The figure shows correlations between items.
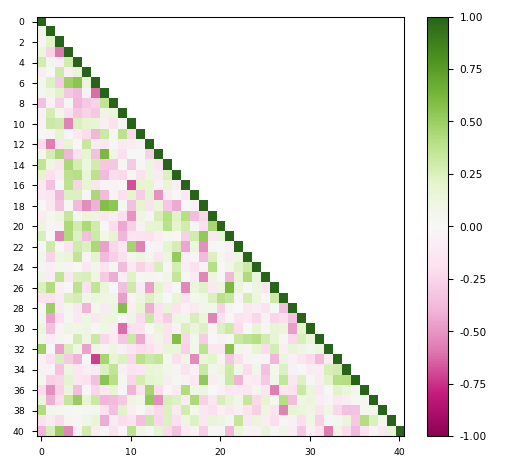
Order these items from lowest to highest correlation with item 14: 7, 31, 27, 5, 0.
7, 31, 27, 5, 0
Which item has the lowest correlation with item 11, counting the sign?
22
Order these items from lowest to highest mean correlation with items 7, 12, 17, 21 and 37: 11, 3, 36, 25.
25, 11, 36, 3
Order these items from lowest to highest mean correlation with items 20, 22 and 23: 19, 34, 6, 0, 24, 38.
38, 34, 0, 24, 19, 6
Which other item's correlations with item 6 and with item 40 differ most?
3
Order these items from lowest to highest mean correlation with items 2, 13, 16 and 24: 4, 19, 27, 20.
4, 27, 20, 19
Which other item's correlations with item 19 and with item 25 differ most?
10
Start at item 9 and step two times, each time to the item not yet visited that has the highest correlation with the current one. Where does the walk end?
1
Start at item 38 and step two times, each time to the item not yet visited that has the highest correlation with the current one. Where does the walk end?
32
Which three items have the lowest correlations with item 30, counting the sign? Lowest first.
9, 28, 1
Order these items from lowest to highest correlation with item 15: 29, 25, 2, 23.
2, 29, 25, 23
